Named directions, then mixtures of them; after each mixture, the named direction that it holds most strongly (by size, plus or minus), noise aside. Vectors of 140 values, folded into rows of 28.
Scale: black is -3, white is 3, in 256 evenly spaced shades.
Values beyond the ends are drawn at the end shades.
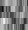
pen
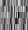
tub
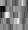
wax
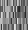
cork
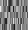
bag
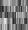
pen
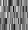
bag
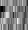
wax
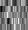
wax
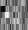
wax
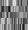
pen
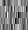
tub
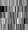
pen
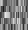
wax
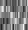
pen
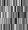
cork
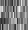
cork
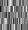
bag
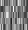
cork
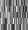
bag
